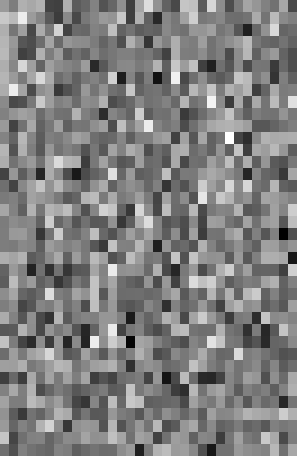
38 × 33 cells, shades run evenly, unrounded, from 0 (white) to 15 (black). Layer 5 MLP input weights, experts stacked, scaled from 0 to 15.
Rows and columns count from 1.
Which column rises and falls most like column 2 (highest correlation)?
22
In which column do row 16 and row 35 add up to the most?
2
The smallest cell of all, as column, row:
26, 12
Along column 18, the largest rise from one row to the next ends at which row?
7
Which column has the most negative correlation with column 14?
6
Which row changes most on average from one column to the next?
29
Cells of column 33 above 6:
27
